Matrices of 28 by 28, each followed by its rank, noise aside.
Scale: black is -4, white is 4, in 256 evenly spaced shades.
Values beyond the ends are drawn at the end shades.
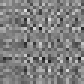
three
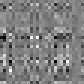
two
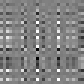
one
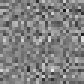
four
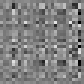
two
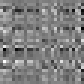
two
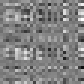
two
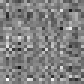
three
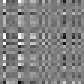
one
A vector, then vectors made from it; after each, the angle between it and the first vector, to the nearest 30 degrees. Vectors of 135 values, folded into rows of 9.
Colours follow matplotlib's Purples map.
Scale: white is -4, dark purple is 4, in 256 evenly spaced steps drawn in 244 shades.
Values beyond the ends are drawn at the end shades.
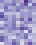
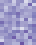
150 degrees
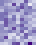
60 degrees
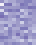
60 degrees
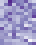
90 degrees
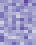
30 degrees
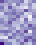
120 degrees
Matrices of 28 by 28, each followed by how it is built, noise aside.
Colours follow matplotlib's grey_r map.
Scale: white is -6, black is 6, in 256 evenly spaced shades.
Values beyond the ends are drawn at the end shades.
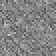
Toeplitz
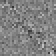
banded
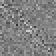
banded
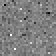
sparse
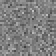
noise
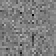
uneven columns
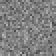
noise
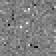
sparse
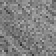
Toeplitz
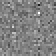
uneven columns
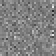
uneven columns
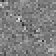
banded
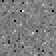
sparse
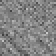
Toeplitz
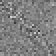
banded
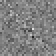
banded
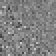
lower triangular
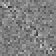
banded
